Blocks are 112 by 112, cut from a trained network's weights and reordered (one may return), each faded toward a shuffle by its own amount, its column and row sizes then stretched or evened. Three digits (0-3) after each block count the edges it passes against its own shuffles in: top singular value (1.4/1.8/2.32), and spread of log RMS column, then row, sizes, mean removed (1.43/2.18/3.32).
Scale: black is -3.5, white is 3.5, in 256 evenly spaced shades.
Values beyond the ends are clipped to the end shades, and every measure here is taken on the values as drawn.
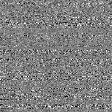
1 0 3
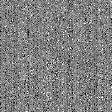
1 2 1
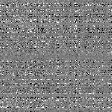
1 2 3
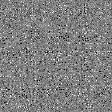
0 1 2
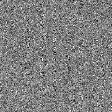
1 2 0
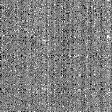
2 1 2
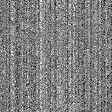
3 2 1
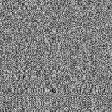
3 0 1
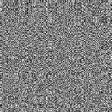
3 2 1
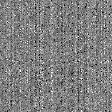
2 2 1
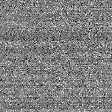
1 1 0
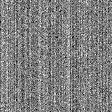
3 1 1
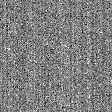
1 0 0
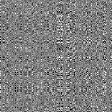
3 3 2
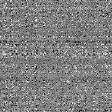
1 2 2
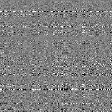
3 2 3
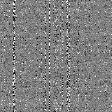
1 3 0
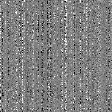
2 3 1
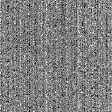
2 2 1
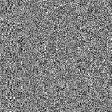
2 2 0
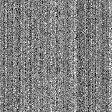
3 2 0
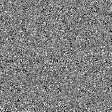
0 1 2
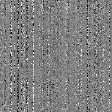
2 3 1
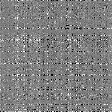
2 2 3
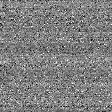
1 0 1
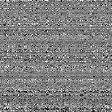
2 2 3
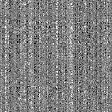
3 2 2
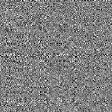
2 2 2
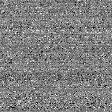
1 0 2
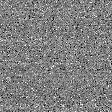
0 0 1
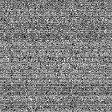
2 1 1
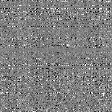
1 1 3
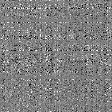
1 2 3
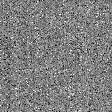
0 0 0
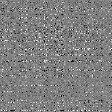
0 2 3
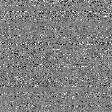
0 0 3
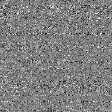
0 0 3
